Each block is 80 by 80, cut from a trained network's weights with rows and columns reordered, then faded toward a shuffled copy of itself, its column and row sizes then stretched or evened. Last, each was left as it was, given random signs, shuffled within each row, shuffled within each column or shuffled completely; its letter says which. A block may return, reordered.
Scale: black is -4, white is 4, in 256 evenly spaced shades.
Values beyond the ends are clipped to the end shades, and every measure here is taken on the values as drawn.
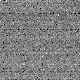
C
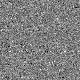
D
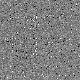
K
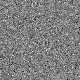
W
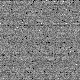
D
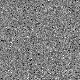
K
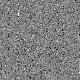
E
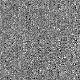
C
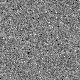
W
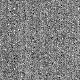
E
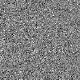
K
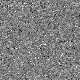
D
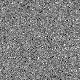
D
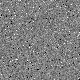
W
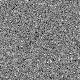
W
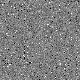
E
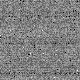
C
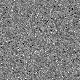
W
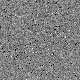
W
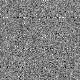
K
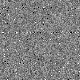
K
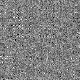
C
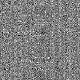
C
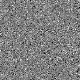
C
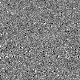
D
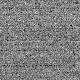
D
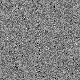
E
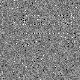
K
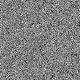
E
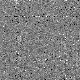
K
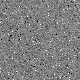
W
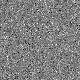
W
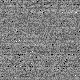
D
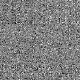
C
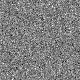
W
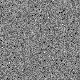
E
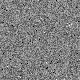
W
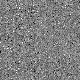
E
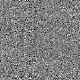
C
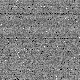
D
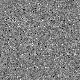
D
